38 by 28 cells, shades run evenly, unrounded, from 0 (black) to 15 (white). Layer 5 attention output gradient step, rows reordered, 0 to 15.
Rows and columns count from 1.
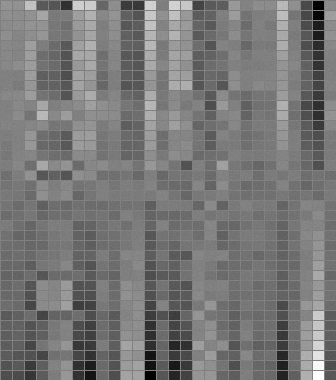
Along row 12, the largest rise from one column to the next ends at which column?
28
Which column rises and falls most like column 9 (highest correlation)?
4
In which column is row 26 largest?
27
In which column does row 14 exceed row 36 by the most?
13
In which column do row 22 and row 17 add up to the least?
16
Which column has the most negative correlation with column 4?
21
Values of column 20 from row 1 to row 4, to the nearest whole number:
9 9 8 8
